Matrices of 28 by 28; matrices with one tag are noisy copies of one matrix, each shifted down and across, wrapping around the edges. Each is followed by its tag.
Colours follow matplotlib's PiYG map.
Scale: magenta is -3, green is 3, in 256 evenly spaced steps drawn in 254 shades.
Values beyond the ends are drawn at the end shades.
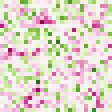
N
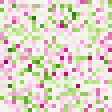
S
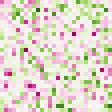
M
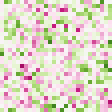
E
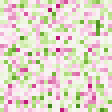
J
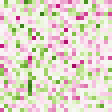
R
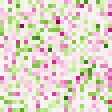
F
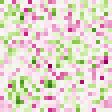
N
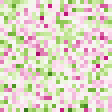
F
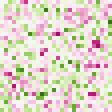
J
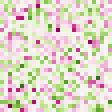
F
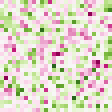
J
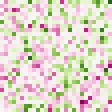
E
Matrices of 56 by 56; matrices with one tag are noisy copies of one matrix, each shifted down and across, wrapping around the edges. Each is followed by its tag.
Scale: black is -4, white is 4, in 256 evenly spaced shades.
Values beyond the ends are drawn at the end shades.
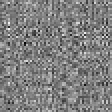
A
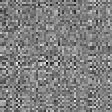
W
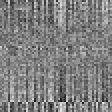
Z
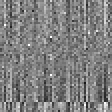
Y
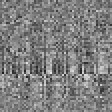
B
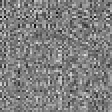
A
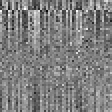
Z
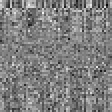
B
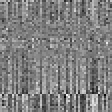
Z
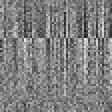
Y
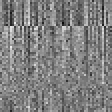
Y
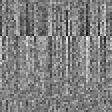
Y
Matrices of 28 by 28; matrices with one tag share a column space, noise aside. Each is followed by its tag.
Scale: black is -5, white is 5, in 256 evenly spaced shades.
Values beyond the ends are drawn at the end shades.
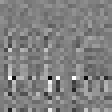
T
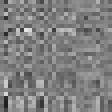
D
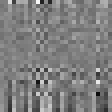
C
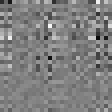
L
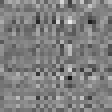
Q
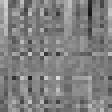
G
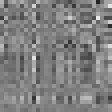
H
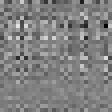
L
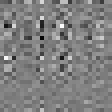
L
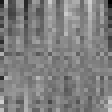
G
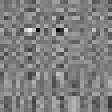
D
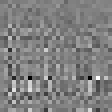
T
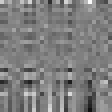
C
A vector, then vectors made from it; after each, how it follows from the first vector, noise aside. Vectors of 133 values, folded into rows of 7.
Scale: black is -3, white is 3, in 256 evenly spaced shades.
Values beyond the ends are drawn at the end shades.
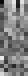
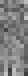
reversed, shrunk.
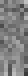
reversed, shrunk.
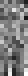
reversed, negated.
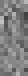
wrapped around, negated, shrunk.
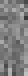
reversed, negated, shrunk.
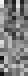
negated.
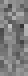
wrapped around, negated, shrunk.
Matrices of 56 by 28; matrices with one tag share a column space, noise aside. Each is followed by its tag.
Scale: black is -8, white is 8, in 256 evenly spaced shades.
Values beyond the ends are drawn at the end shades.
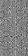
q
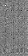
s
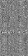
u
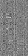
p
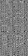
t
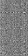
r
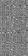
u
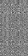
r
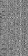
p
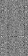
q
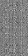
s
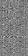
q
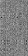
p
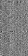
t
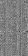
t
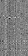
p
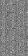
r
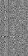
q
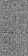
u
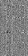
u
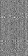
p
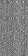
t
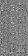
s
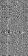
u
